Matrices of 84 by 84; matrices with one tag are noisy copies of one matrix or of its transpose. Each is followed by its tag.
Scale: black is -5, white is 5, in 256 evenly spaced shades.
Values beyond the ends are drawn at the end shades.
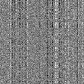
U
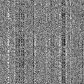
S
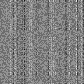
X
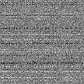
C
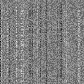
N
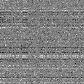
U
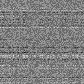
U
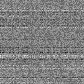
U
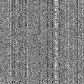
U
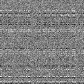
X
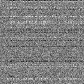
N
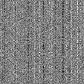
C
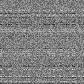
X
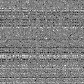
U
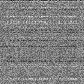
N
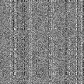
X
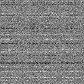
C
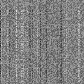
N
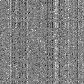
U
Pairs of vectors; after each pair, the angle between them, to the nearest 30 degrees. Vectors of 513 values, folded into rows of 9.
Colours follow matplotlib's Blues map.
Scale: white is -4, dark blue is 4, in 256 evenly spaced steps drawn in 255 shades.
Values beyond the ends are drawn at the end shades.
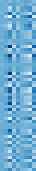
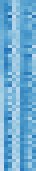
120 degrees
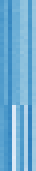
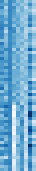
30 degrees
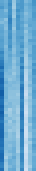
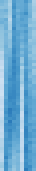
150 degrees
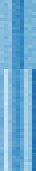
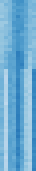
30 degrees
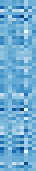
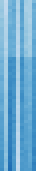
90 degrees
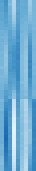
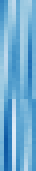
30 degrees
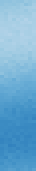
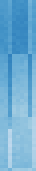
150 degrees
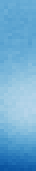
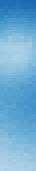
120 degrees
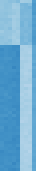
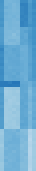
90 degrees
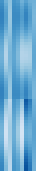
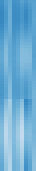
30 degrees
